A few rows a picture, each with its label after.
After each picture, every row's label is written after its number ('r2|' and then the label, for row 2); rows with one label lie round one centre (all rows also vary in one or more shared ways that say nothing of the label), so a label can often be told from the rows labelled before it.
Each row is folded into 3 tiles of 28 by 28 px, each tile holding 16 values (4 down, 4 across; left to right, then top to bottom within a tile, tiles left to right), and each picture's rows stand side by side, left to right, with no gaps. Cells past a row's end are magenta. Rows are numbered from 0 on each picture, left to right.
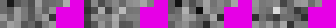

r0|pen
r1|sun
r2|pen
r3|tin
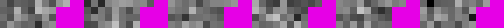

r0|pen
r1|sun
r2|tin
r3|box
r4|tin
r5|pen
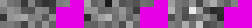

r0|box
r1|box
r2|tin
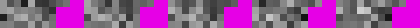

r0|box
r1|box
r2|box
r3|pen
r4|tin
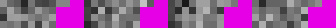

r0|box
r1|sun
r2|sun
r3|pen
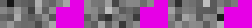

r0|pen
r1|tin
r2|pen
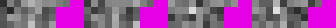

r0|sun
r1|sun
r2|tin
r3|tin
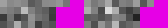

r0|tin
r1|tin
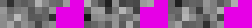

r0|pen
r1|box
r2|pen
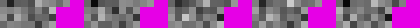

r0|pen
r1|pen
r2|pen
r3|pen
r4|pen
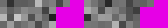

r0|pen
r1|box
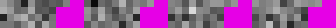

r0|box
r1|pen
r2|tin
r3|tin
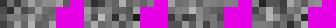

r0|sun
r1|pen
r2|tin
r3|pen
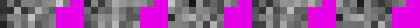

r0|sun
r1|sun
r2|box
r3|sun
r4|box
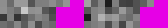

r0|tin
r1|box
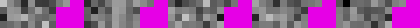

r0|box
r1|sun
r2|pen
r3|box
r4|pen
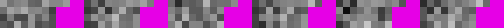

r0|tin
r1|sun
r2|pen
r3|sun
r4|sun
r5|sun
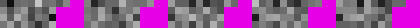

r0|pen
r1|pen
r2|box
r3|box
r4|box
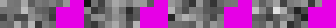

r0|tin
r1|sun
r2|box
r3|tin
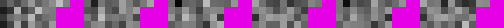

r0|sun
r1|pen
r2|pen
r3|box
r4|pen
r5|box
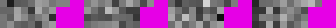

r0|pen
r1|tin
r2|pen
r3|sun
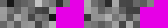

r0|pen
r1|box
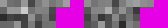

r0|tin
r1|tin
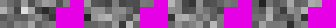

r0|tin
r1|box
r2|box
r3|pen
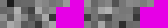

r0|pen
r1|tin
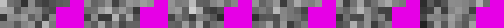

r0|box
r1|tin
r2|tin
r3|tin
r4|tin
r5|sun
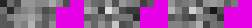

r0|sun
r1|tin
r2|tin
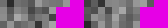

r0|pen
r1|sun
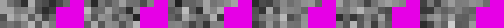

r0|box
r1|pen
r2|pen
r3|sun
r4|tin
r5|sun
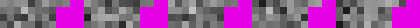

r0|tin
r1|box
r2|tin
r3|pen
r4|sun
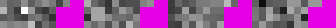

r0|tin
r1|box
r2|sun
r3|pen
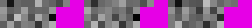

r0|pen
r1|pen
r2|pen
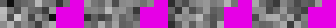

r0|pen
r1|tin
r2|sun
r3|box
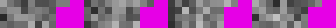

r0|box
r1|sun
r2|sun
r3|box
